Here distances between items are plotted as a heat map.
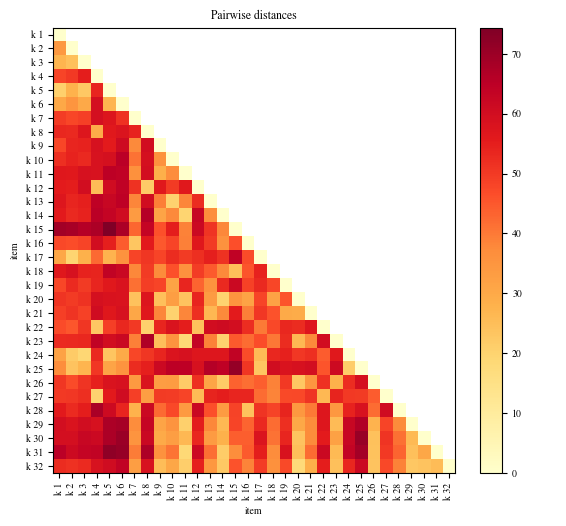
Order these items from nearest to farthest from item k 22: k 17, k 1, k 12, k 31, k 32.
k 12, k 17, k 1, k 32, k 31
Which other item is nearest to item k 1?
k 5
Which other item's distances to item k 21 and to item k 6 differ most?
k 10
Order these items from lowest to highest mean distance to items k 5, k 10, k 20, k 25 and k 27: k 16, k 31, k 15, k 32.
k 32, k 16, k 31, k 15
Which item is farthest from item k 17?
k 15
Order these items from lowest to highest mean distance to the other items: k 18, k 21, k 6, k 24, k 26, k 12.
k 26, k 21, k 18, k 24, k 12, k 6
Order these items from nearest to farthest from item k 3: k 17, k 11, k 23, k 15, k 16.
k 17, k 16, k 23, k 11, k 15
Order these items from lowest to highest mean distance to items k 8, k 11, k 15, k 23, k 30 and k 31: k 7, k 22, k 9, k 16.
k 9, k 7, k 16, k 22
